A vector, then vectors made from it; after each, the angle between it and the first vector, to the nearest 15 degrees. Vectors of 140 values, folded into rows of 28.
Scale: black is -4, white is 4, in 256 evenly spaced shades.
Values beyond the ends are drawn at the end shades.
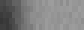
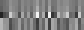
90 degrees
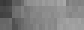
30 degrees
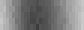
105 degrees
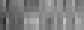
45 degrees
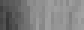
15 degrees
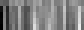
60 degrees
